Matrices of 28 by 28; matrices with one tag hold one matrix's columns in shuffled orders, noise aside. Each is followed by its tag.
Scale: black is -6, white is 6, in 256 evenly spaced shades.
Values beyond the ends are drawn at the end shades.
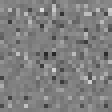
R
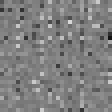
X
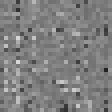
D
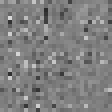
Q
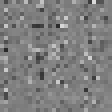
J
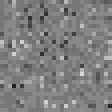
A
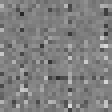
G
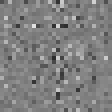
J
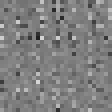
X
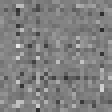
G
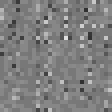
X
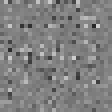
J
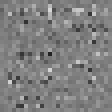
R
